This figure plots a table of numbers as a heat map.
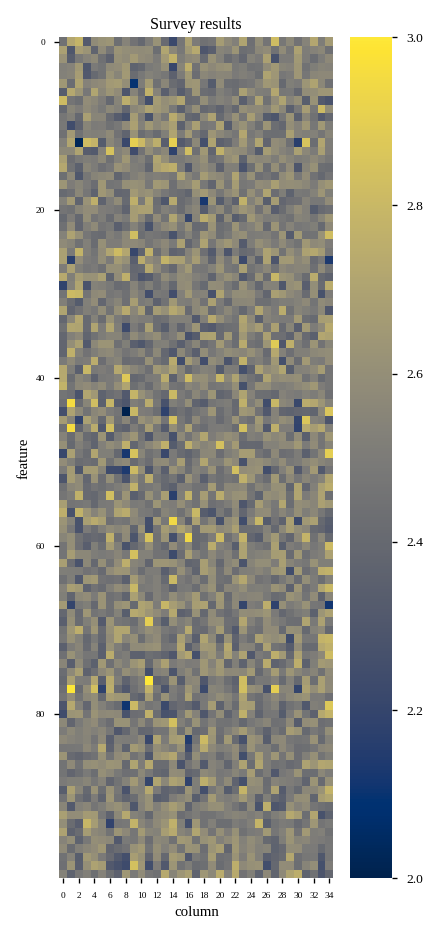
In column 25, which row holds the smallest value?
91
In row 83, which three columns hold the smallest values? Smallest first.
16, 11, 23
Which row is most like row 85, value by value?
15
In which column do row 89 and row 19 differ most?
14
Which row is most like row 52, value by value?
89
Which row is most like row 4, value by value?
3
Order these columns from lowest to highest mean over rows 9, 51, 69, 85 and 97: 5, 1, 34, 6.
6, 34, 5, 1
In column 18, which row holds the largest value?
83
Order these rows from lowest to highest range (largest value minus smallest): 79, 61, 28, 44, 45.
28, 61, 45, 79, 44
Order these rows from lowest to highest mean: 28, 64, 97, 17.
97, 64, 28, 17
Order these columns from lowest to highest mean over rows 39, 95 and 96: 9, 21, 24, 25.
21, 24, 9, 25
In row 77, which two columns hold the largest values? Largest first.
1, 27
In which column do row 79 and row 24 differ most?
8
